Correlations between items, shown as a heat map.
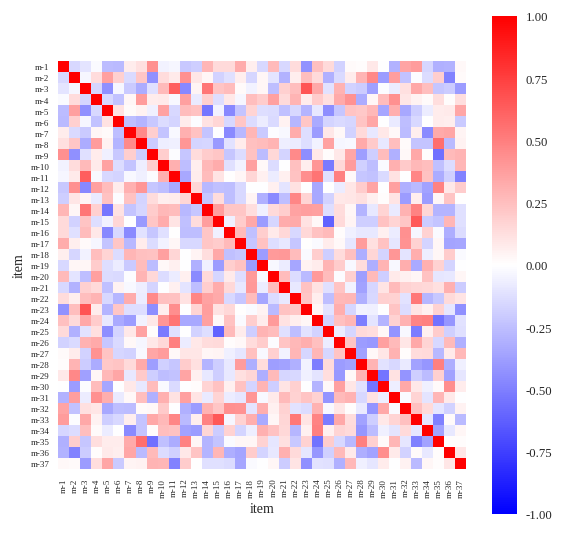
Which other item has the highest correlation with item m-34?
m-24
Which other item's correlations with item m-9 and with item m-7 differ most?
m-35
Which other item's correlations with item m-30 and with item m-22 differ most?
m-19
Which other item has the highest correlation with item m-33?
m-15
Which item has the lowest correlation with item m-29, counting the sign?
m-30
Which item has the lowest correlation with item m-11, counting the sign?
m-37
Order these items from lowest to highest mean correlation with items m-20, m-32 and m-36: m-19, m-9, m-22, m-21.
m-22, m-19, m-9, m-21
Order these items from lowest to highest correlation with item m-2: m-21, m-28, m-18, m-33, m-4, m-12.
m-21, m-18, m-33, m-4, m-28, m-12
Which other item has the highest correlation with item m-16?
m-32
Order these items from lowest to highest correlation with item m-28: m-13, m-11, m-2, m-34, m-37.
m-34, m-11, m-37, m-13, m-2
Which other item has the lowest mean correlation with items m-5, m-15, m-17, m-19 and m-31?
m-25
